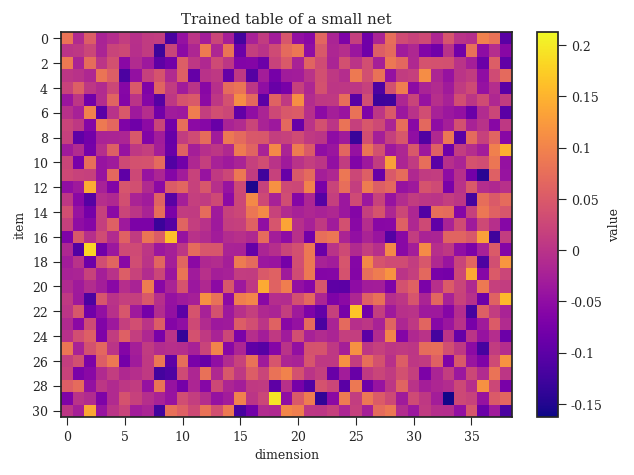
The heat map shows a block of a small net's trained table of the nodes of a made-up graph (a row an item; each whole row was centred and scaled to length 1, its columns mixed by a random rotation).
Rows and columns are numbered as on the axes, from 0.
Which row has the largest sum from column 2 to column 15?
16
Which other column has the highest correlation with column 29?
0
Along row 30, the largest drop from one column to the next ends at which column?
15
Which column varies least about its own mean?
30
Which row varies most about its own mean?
29
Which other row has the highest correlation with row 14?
8
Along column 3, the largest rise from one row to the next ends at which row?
7
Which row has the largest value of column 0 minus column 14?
25
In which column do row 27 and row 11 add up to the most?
37
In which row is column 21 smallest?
28
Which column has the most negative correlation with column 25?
35
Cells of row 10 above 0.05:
5
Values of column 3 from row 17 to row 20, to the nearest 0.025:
-0.075 0.025 -0.025 -0.025
